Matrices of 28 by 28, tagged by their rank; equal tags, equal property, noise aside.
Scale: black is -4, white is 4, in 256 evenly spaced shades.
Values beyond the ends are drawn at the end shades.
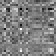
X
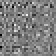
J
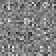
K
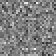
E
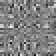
J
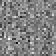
K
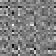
X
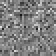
E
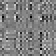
X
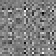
X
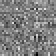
K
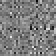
K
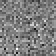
E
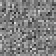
E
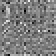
J
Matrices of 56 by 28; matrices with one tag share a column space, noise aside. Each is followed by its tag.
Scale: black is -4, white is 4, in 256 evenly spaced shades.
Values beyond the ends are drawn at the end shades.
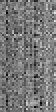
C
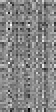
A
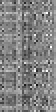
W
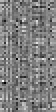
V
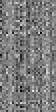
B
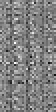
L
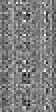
W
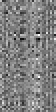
C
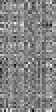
A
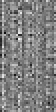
C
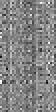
L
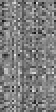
B
